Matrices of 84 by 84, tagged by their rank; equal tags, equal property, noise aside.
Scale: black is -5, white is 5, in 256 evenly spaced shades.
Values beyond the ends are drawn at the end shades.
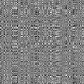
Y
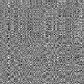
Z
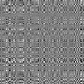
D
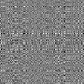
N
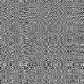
Y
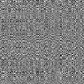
Z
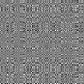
N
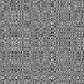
N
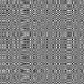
D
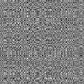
Y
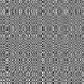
D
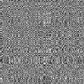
Z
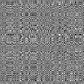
Y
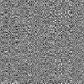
Z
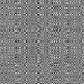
N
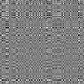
D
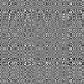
N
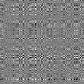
D
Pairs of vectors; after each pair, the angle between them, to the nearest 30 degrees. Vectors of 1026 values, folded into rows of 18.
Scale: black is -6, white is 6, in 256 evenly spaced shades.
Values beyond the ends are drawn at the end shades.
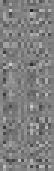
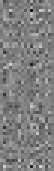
30 degrees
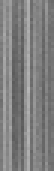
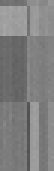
90 degrees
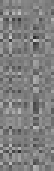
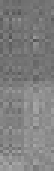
120 degrees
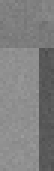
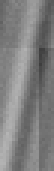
60 degrees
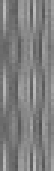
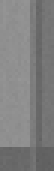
90 degrees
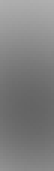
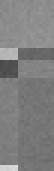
60 degrees
